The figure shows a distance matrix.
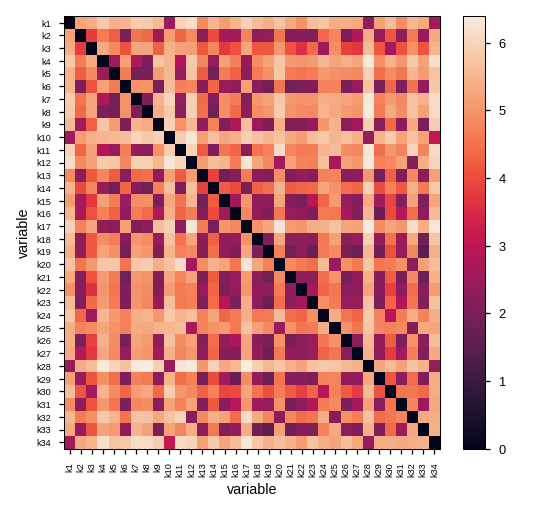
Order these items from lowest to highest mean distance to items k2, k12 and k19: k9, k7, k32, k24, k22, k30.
k22, k9, k32, k30, k24, k7
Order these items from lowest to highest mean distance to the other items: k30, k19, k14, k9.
k19, k9, k14, k30
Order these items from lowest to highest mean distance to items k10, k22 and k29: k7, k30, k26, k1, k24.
k26, k1, k30, k24, k7
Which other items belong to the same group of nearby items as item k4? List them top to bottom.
k5, k7, k8, k11, k14, k17
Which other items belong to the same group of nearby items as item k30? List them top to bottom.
k3, k24
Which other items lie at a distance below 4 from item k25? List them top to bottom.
k12, k20, k32
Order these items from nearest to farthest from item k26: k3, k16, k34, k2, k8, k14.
k2, k16, k3, k14, k8, k34
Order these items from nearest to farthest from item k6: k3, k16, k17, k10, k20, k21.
k21, k16, k3, k20, k17, k10
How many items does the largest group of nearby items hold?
16
